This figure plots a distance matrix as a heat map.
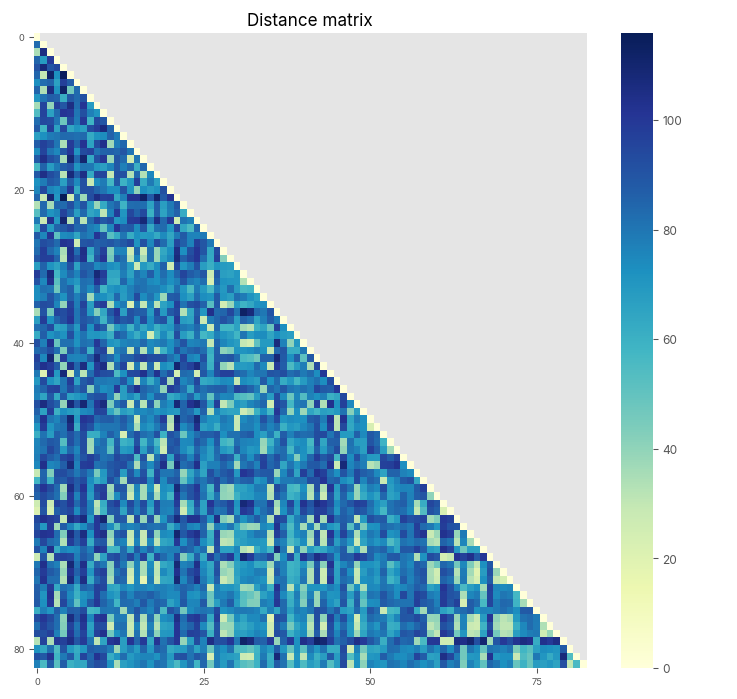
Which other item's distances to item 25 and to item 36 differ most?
37
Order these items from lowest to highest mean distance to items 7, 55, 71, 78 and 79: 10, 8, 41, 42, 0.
41, 0, 8, 10, 42
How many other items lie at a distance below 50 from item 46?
5
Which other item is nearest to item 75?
52
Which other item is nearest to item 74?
64
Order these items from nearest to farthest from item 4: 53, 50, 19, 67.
53, 19, 67, 50
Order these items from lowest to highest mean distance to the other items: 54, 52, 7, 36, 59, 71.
71, 59, 54, 52, 36, 7
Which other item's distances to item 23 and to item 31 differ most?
10
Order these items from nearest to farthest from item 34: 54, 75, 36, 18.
54, 75, 18, 36
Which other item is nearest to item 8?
19
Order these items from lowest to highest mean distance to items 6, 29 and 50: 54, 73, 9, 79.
73, 54, 9, 79
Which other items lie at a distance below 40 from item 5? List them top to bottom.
1, 21, 24, 44
